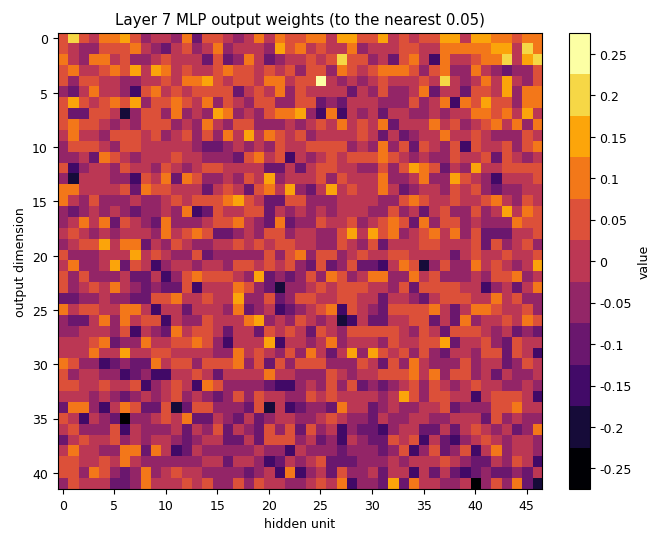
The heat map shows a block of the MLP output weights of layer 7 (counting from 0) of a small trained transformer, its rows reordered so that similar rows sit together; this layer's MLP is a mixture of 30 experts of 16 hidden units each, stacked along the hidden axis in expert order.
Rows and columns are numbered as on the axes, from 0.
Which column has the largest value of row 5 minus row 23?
21
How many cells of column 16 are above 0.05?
4
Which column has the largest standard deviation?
6
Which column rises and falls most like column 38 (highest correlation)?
31
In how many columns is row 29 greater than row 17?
19
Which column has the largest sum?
45
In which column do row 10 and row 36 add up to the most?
46
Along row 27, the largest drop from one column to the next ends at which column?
7
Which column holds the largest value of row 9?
18
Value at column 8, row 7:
0.05
